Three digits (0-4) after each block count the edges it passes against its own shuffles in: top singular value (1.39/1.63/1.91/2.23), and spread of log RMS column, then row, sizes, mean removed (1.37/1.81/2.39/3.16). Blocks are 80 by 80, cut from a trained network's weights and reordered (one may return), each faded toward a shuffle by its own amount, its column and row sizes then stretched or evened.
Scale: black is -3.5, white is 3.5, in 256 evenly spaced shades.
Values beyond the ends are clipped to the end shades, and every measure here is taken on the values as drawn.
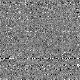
1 1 3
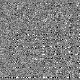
1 2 3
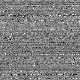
2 0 3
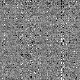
1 3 1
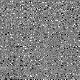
2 1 3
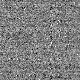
0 2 0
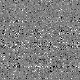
1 2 3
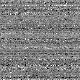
3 1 3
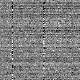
4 3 0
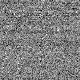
0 1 0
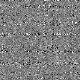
0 2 3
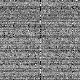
4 2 1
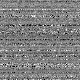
3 0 4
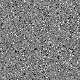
2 1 0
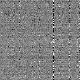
3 3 0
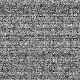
3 1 0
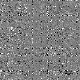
2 3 3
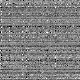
4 2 3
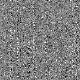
0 3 1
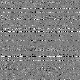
4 1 4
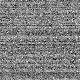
3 0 1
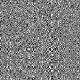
4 3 1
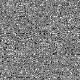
3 0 2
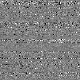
0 1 4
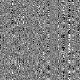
4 4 0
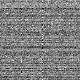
4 2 1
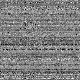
4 0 3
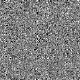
0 2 2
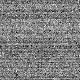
3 1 0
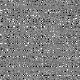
3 2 4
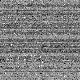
4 0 1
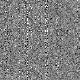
0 3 1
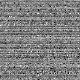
4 2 2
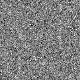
1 1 0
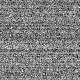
2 0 0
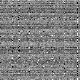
4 2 2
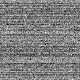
4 1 1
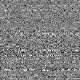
0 0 4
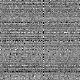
4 2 3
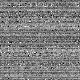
4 0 2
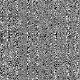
0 4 1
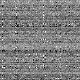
4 3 2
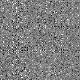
3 3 2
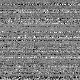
3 0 4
